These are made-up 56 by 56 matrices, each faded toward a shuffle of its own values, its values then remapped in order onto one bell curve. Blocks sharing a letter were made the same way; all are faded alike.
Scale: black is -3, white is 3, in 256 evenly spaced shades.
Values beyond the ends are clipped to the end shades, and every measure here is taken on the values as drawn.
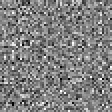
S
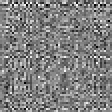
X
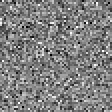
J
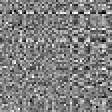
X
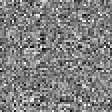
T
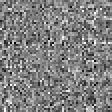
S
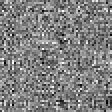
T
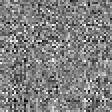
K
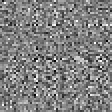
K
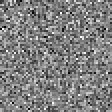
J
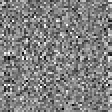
T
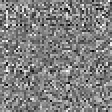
K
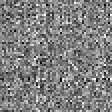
S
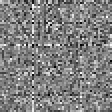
K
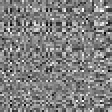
X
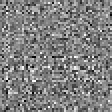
K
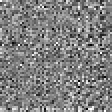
K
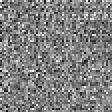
T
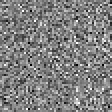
S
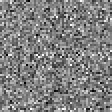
J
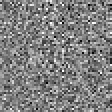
T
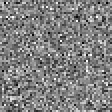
J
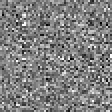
T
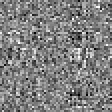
T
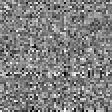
K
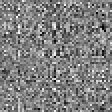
K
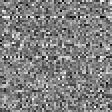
K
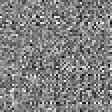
K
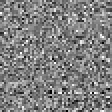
S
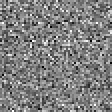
J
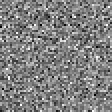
J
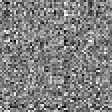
S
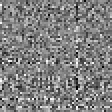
K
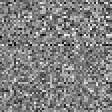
K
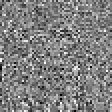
S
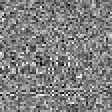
T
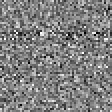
J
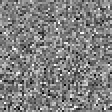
J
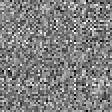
T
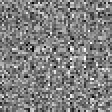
T
